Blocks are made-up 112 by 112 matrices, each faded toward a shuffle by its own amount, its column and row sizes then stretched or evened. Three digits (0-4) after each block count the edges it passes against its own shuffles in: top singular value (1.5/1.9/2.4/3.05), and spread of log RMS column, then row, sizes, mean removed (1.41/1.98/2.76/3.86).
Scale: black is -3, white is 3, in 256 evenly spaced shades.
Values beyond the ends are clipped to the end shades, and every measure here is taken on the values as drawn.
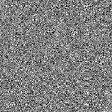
2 1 2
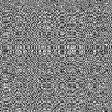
4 0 3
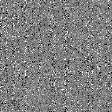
0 3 1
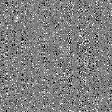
2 3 0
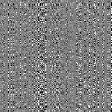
4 4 2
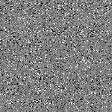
1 1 2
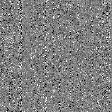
1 3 0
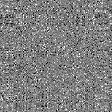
3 1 1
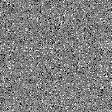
1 2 0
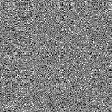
3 1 1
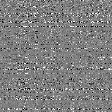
0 2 4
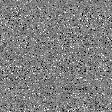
0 0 2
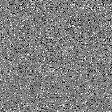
2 0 2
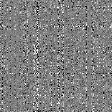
0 4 2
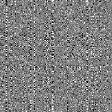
3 3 2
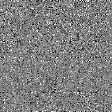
0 2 3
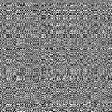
4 2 4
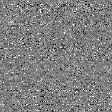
1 0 3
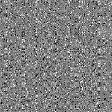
3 2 0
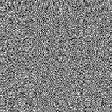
3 0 0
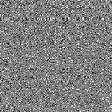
3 1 1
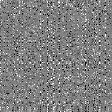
3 3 1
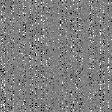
0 4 0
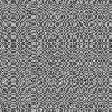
4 0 2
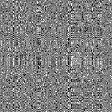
4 3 0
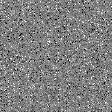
1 2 0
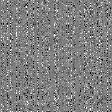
2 4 0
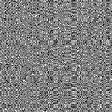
4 2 0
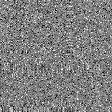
2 0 0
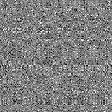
3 0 1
